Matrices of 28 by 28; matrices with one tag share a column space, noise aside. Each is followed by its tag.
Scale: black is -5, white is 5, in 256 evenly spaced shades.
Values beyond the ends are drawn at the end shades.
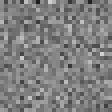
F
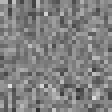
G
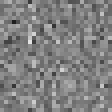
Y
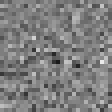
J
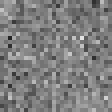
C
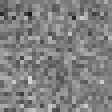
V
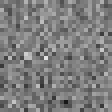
C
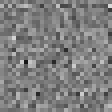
J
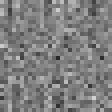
C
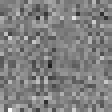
V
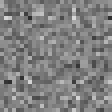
V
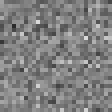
Y
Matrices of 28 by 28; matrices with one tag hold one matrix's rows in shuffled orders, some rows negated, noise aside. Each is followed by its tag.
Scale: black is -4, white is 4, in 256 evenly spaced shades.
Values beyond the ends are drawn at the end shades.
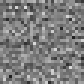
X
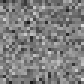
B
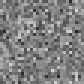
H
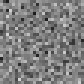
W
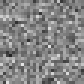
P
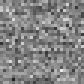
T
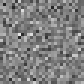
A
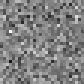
H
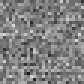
B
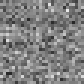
P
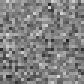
P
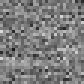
T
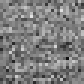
T
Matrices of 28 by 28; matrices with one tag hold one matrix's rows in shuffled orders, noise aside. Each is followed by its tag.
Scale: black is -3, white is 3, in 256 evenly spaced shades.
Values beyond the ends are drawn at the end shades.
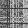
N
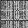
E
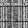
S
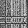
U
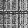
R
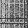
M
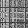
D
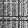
R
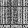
S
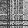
N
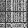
U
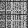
U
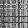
R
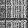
U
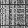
D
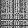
E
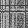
D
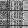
N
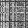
D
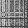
M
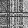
N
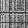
D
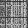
U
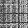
R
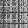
R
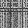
S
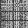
E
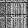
U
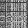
U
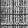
E
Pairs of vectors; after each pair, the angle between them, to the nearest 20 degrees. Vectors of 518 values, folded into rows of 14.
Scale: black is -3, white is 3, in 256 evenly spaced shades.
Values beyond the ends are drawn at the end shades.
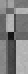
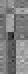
20 degrees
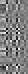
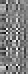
160 degrees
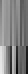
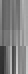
160 degrees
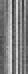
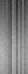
120 degrees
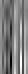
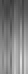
60 degrees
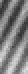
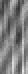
40 degrees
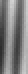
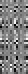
80 degrees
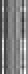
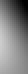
100 degrees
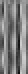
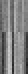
100 degrees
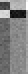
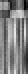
120 degrees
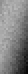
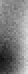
120 degrees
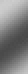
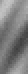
40 degrees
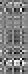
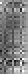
140 degrees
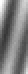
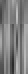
120 degrees
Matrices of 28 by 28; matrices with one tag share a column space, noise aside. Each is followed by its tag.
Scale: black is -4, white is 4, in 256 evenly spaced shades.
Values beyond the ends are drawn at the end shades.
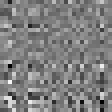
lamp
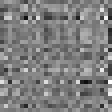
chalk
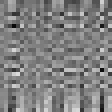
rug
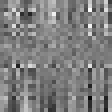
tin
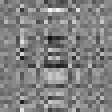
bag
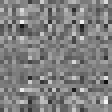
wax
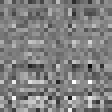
lamp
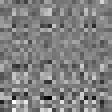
lamp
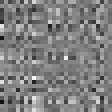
wax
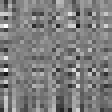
rug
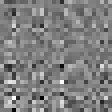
lamp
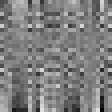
rug
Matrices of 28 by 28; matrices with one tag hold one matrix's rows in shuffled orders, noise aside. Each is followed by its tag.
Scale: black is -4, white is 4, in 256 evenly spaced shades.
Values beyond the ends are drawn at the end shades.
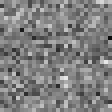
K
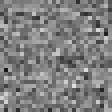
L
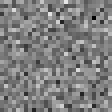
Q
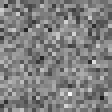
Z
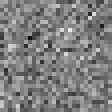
Z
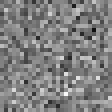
Q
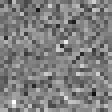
Q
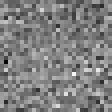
L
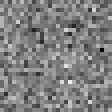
Z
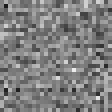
L
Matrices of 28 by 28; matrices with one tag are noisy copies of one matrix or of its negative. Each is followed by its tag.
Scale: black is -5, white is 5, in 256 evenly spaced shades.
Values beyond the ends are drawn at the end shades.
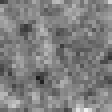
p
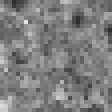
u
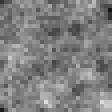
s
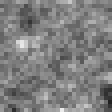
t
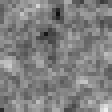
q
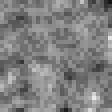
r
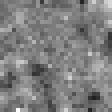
r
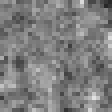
r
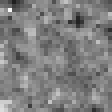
u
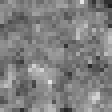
r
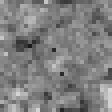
t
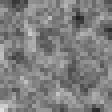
u
